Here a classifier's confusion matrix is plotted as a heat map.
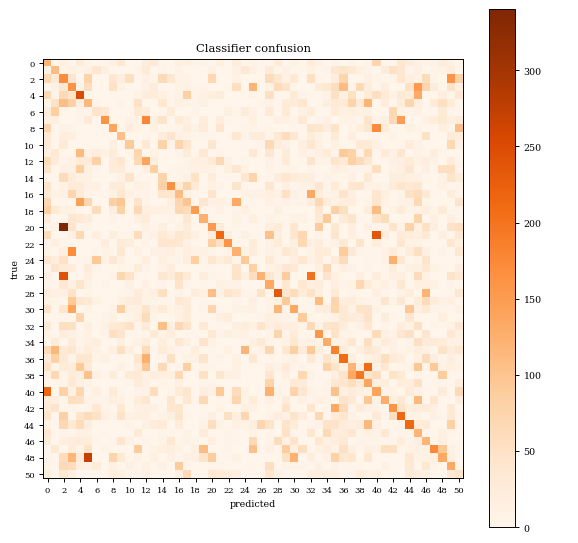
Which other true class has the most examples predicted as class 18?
24
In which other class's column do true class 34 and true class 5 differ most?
2
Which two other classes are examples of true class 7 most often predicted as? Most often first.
12, 43
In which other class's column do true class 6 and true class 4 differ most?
45
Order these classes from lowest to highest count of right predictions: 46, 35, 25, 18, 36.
25, 46, 18, 35, 36
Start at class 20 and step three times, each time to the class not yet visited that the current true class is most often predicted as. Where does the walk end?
16
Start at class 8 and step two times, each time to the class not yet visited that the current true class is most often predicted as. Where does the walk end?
0
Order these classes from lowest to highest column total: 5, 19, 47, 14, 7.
7, 47, 19, 14, 5
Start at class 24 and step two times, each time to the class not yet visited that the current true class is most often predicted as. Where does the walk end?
35
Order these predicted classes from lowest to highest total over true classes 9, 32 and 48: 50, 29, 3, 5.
50, 29, 3, 5
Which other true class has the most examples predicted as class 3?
23
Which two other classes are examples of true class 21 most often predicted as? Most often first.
40, 27
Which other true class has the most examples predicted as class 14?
32
